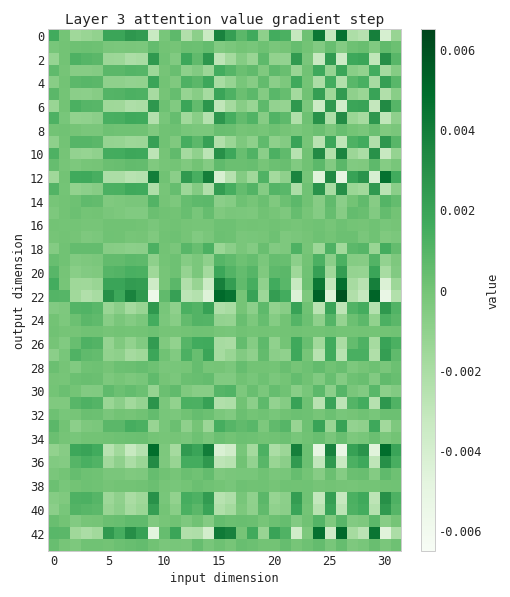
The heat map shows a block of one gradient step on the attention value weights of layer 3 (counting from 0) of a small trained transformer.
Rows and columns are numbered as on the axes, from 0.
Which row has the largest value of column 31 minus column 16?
35
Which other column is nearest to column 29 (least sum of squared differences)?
15
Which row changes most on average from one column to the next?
22
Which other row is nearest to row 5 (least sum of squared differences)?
20
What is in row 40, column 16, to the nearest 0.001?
-0.002
